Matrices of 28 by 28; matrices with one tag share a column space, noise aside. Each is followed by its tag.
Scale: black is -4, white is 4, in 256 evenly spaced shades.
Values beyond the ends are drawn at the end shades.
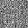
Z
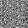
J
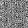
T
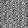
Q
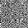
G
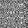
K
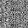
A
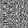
G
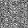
T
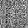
Z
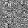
T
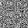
T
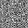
G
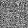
T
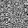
G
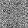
Q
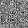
A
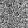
G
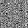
Q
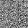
J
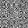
K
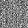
Z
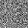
G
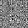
J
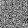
J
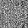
Z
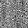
Q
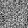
A
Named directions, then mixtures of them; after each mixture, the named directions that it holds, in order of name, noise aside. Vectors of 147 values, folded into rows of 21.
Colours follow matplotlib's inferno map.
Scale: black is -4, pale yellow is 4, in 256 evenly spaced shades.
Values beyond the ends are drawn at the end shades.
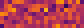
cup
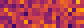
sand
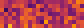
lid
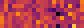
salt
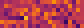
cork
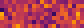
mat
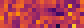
salt.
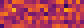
cup.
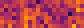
cork, lid.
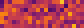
cup, salt.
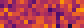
salt, sand.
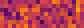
cork, lid, mat.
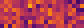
lid, sand.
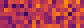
salt, sand.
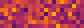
cup, mat.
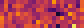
salt.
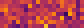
lid, mat, salt.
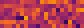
cork.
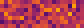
cork, mat.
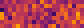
mat.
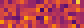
cork, cup, lid.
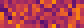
cork, mat.
